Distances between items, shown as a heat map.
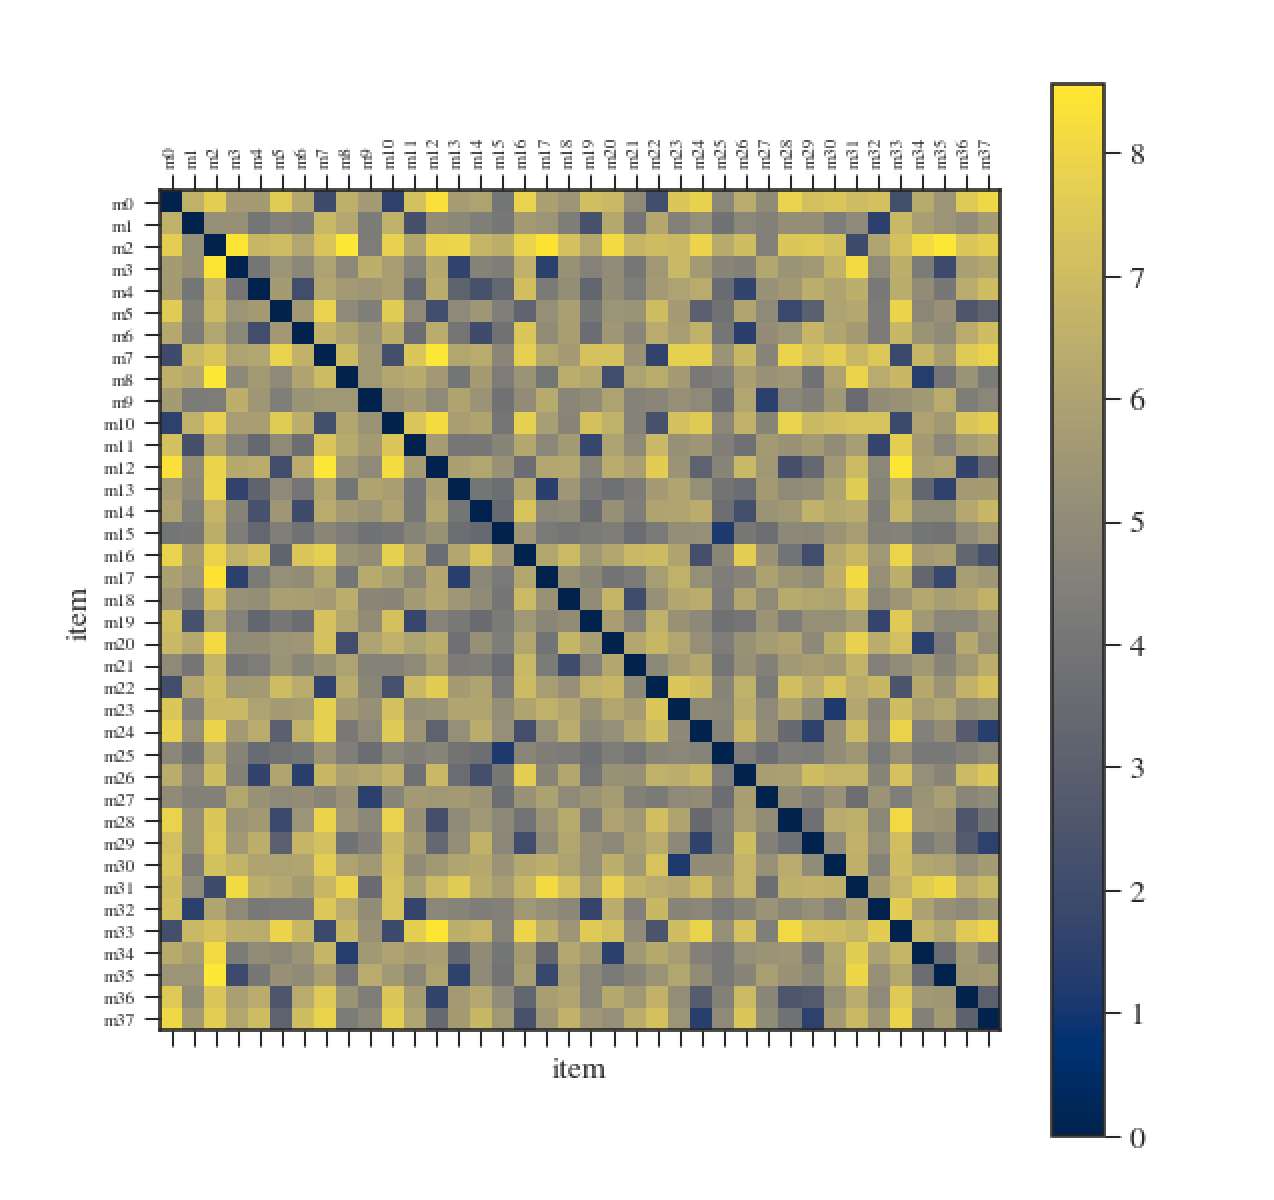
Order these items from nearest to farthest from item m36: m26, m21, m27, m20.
m27, m21, m20, m26
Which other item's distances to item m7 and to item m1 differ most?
m32
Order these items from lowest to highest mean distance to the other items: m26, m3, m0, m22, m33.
m3, m26, m22, m0, m33
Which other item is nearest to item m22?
m7
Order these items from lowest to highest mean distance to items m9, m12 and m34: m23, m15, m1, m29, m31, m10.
m29, m15, m1, m23, m31, m10
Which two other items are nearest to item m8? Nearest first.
m34, m20
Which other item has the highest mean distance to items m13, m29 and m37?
m2
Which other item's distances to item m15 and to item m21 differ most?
m25
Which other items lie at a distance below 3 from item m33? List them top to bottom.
m0, m7, m10, m22
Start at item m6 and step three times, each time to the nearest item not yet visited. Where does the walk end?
m14
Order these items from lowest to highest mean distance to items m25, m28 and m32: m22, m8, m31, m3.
m3, m8, m31, m22
